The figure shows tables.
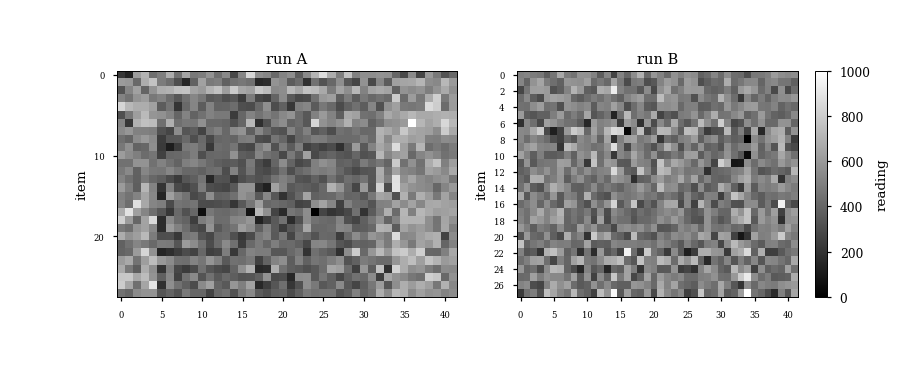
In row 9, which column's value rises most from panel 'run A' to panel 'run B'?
7
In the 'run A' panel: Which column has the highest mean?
34
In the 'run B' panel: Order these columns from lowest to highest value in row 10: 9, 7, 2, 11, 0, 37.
2, 37, 7, 9, 0, 11
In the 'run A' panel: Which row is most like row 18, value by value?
26
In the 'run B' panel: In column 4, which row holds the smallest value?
7
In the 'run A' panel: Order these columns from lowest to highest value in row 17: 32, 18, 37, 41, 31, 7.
31, 7, 32, 18, 41, 37
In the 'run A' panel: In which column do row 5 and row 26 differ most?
0
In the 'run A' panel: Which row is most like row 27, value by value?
8
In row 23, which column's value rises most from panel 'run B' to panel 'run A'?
36
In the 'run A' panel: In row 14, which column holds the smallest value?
18
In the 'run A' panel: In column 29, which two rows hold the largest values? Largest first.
22, 2
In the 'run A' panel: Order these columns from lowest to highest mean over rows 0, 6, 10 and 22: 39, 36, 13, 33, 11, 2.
11, 13, 39, 33, 2, 36
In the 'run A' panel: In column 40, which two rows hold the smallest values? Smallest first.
20, 0
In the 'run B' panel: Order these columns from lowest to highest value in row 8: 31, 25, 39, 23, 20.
23, 31, 25, 20, 39
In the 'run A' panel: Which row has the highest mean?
2
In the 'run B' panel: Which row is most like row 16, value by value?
9
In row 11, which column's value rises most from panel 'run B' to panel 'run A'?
32
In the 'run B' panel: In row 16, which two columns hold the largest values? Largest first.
39, 14
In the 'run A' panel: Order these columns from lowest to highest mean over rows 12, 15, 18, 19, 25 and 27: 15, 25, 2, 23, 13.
13, 25, 15, 2, 23
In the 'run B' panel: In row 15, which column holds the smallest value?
30
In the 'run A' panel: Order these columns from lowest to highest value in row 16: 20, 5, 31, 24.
31, 20, 5, 24
